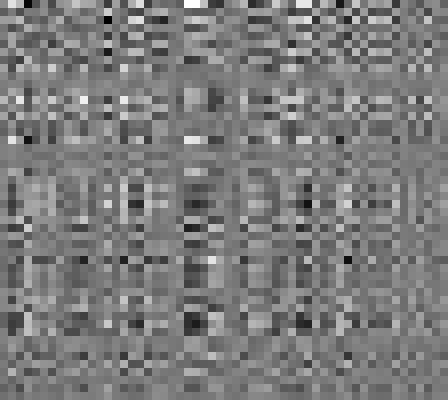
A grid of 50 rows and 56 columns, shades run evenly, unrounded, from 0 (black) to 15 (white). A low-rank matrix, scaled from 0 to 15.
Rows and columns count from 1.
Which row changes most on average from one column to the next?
1
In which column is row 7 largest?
37
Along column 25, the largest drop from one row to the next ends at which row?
2
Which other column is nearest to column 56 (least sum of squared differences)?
22
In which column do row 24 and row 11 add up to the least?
39
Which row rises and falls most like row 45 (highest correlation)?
33
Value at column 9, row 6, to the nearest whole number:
10
